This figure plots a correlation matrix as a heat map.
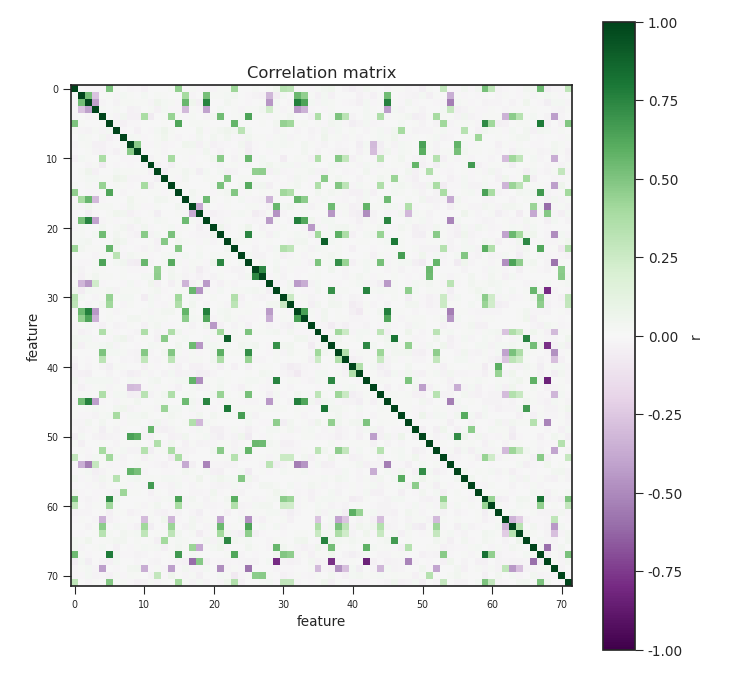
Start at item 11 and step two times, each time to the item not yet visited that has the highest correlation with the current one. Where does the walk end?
49
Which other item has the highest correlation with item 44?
25
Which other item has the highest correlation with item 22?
36
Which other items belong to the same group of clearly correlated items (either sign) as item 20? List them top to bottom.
34
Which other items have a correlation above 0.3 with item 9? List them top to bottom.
8, 50, 55
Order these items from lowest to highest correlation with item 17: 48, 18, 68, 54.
68, 18, 54, 48
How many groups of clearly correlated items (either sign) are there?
12
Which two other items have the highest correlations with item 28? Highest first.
54, 3
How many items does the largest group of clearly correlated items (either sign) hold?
14
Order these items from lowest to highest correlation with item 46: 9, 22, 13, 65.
9, 13, 65, 22
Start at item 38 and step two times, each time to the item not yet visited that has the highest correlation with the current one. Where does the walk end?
21
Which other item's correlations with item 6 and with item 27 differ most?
26
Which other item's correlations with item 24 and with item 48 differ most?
47
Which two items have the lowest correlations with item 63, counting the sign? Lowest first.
69, 62
